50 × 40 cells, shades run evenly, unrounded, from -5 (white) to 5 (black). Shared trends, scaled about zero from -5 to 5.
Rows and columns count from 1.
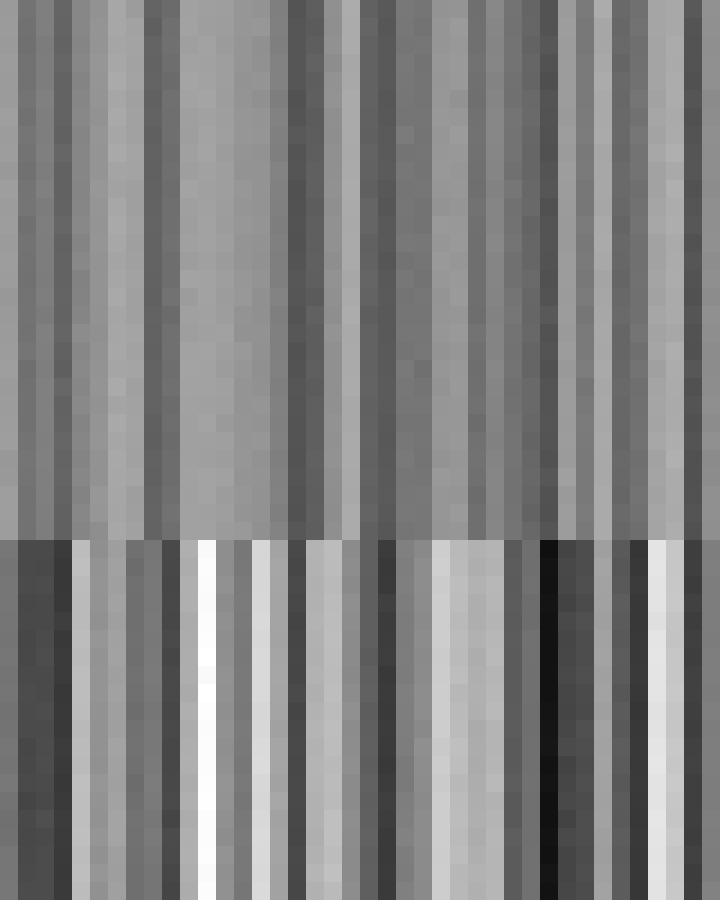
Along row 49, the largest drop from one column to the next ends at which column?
37
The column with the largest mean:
31
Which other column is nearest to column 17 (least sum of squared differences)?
39
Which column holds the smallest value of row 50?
12
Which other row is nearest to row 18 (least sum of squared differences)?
3
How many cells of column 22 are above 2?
20
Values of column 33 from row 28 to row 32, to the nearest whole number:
0 0 0 2 2
